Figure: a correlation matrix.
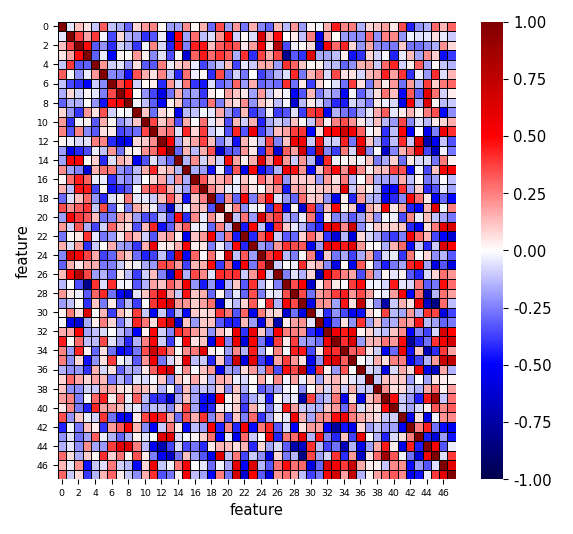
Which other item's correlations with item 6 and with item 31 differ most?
12
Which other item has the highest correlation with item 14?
24
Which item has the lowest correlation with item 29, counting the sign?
45
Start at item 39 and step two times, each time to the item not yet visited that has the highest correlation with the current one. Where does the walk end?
19
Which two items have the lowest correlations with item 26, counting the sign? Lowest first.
31, 13
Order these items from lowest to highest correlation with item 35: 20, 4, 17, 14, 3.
3, 20, 4, 17, 14
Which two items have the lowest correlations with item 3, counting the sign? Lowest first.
27, 15
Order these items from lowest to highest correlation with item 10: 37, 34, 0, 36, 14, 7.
14, 7, 37, 36, 0, 34
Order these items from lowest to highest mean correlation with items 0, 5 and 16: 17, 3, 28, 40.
40, 3, 17, 28
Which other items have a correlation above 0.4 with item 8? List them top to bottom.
6, 7, 42, 44
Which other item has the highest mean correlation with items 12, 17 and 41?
34
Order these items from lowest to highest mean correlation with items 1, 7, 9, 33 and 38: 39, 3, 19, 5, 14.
14, 3, 5, 19, 39
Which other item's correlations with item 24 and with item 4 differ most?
2
